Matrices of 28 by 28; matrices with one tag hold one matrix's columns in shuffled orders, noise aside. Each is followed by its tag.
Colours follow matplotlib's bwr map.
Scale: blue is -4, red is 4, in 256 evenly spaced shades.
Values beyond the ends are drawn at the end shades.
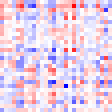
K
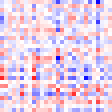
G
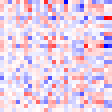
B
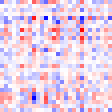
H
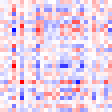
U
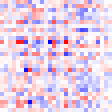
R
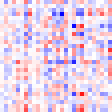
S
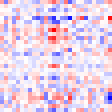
H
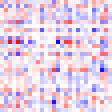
R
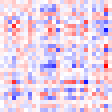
U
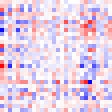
U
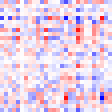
H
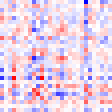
G
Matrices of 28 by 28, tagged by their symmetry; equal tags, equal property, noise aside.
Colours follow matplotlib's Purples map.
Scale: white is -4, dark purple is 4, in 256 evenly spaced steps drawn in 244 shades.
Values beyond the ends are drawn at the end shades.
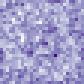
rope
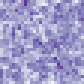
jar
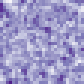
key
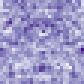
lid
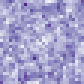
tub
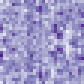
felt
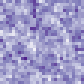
key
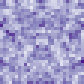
lid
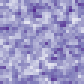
jar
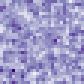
key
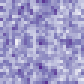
felt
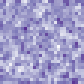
jar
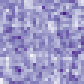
tub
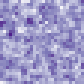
key
